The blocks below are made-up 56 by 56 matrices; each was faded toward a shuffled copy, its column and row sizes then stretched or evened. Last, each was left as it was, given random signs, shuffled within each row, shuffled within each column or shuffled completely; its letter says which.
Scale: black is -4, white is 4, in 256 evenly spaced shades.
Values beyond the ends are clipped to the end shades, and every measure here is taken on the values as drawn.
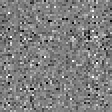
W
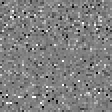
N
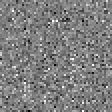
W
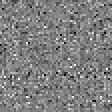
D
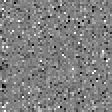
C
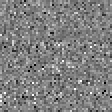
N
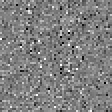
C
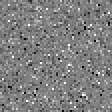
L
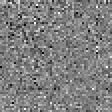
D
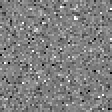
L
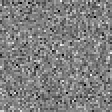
L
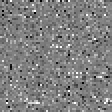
W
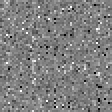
C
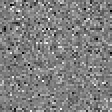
D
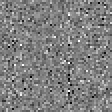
C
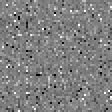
C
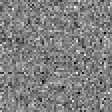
D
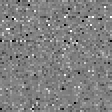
N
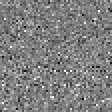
N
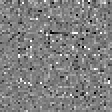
D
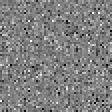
D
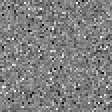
C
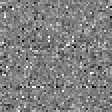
W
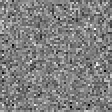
C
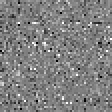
W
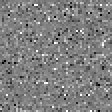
N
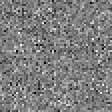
W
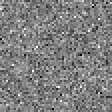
L
